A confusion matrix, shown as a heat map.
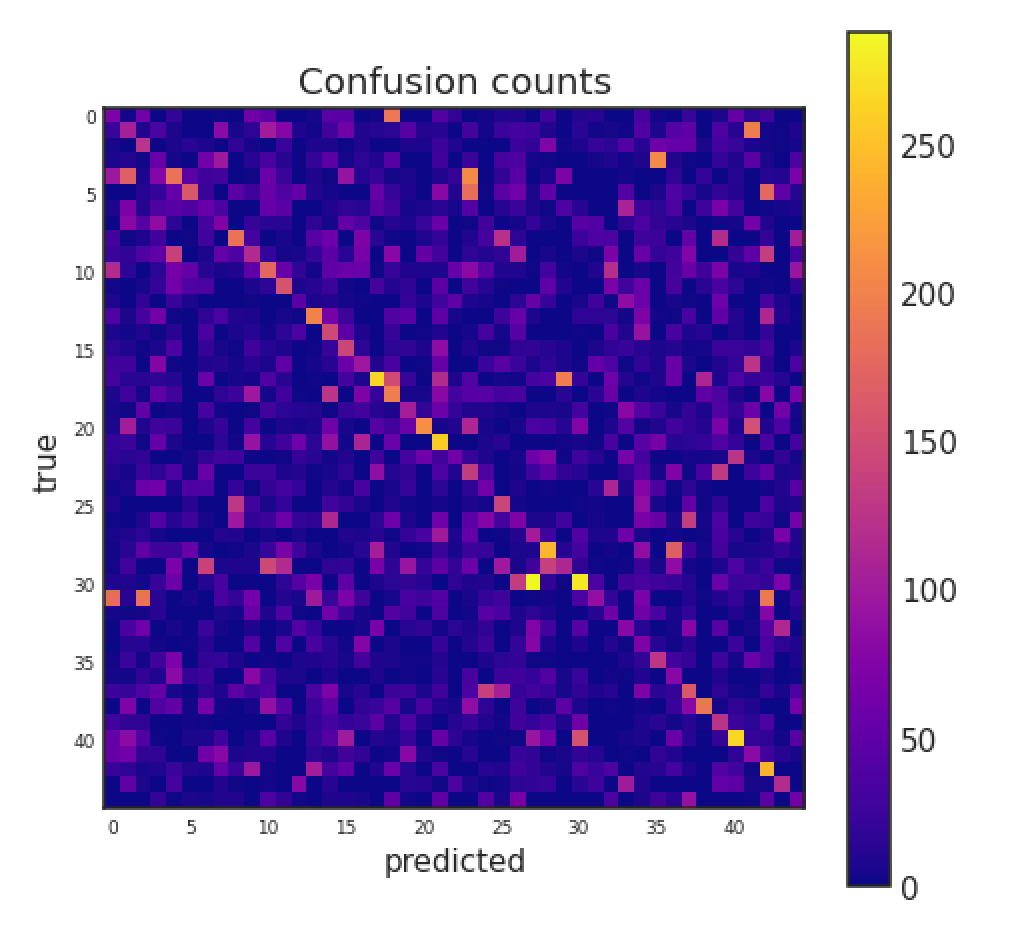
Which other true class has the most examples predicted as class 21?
17
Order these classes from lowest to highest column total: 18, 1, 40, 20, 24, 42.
20, 24, 40, 1, 18, 42
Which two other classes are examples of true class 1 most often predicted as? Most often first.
41, 10
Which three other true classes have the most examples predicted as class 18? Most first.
0, 17, 9
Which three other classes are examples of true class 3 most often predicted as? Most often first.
35, 7, 6
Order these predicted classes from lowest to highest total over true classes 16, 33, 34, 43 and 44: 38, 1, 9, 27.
38, 9, 1, 27
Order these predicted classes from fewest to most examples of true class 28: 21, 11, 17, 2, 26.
26, 21, 2, 11, 17
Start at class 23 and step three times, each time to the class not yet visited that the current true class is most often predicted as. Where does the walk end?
27
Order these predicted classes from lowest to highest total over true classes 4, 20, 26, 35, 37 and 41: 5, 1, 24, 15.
5, 15, 24, 1
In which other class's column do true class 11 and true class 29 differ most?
10
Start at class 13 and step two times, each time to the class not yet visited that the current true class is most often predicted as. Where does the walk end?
9
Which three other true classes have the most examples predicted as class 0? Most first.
31, 10, 4
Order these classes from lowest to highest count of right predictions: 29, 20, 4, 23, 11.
29, 23, 11, 4, 20
